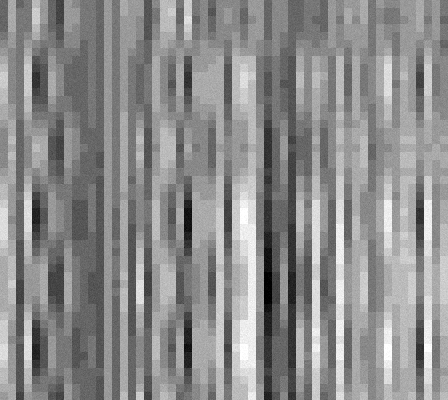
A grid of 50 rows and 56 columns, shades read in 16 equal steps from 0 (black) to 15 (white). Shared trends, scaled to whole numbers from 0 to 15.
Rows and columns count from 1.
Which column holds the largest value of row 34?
32
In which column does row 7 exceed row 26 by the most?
24
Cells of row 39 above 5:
48
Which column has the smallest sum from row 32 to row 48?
34
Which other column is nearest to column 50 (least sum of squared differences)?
56
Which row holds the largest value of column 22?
2
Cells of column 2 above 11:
1
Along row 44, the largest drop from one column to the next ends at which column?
5
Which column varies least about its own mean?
14
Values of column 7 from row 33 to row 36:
6 5 4 4
